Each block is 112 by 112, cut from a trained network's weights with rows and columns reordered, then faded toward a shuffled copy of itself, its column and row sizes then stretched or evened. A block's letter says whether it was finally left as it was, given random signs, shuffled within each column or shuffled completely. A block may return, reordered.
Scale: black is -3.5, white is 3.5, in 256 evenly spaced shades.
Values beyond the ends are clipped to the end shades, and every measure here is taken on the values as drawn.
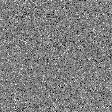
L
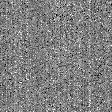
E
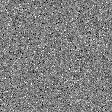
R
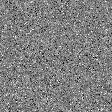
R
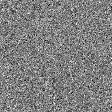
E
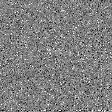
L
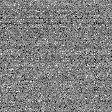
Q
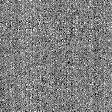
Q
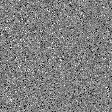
E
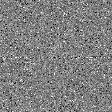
L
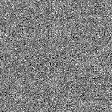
Q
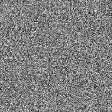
Q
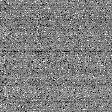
Q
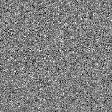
Q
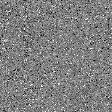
L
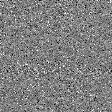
L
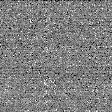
Q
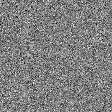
E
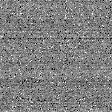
Q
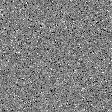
R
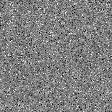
R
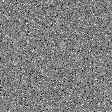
R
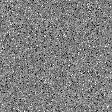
E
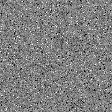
E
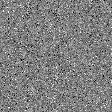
E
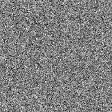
E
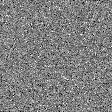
R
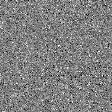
L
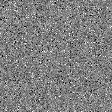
L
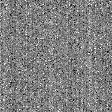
Q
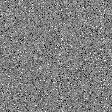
E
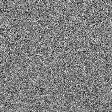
L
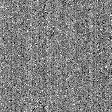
E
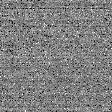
Q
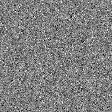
E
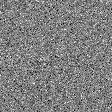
R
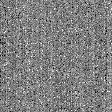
Q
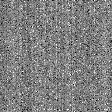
Q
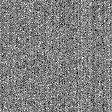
E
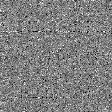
Q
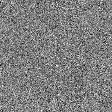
L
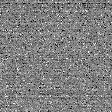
Q
